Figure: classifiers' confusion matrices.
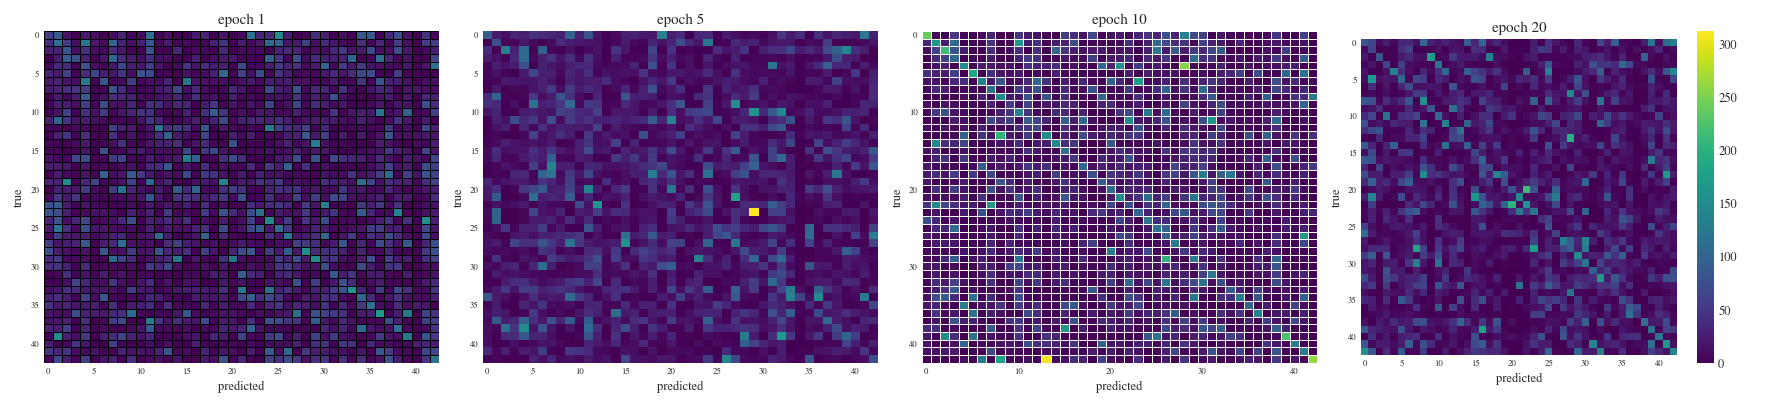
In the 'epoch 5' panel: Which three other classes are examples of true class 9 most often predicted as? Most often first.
27, 5, 21
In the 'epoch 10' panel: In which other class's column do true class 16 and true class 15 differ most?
37
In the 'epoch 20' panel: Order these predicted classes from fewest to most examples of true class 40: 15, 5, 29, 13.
13, 5, 29, 15
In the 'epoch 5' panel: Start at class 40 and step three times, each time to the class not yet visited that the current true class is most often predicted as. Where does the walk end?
32
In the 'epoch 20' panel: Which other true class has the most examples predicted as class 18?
38
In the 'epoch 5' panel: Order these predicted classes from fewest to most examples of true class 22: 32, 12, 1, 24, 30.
1, 30, 32, 24, 12
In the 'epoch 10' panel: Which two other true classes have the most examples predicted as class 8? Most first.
13, 42
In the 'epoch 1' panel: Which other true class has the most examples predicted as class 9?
36
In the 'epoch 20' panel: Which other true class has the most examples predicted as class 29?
42
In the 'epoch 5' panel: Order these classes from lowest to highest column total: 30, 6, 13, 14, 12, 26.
13, 30, 26, 14, 12, 6
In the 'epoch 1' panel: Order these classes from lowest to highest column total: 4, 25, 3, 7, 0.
3, 0, 7, 25, 4
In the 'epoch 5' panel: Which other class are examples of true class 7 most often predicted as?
18
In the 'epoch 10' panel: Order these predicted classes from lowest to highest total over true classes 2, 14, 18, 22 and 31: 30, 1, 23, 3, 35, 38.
35, 23, 38, 3, 30, 1
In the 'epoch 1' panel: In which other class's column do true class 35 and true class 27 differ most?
8
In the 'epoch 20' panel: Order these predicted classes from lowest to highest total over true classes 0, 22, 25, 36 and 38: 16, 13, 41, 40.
40, 13, 41, 16
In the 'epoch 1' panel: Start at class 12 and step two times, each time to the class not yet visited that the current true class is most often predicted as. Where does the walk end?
41
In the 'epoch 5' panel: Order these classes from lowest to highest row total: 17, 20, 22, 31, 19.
31, 19, 22, 17, 20
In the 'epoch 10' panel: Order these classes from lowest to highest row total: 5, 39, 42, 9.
9, 5, 39, 42
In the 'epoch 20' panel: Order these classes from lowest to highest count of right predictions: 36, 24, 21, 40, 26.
24, 26, 36, 40, 21
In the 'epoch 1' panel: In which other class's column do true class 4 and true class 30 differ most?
42
